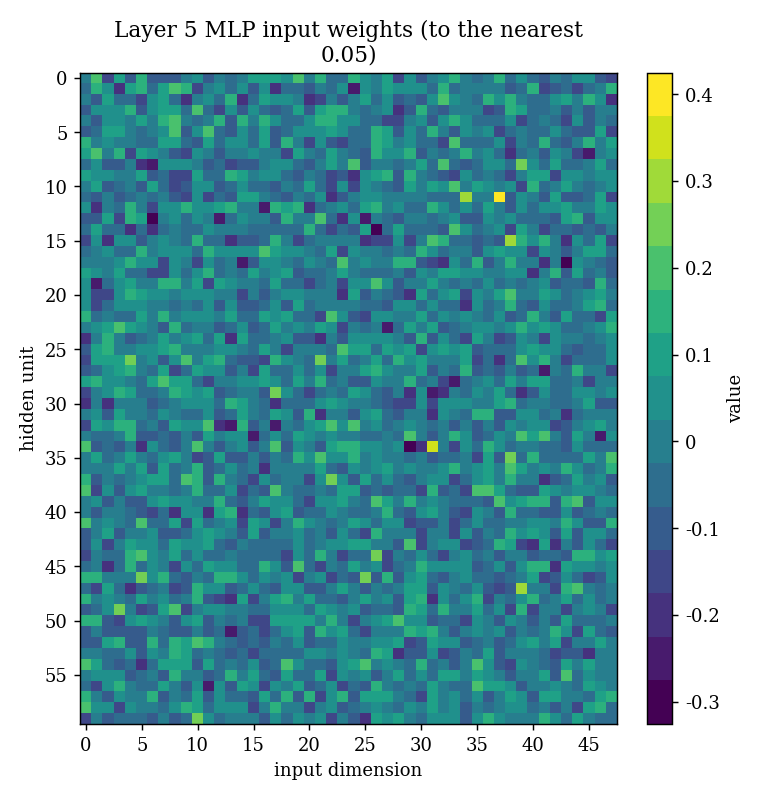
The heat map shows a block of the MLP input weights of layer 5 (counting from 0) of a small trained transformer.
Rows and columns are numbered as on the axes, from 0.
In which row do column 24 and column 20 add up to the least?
1
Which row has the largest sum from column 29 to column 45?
36
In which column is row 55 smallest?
22
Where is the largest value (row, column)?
11, 37
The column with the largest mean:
10
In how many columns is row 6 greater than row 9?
20
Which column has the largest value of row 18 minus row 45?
42
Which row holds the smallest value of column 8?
40
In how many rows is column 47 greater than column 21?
24
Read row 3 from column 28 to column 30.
-0.2 -0.1 0.15
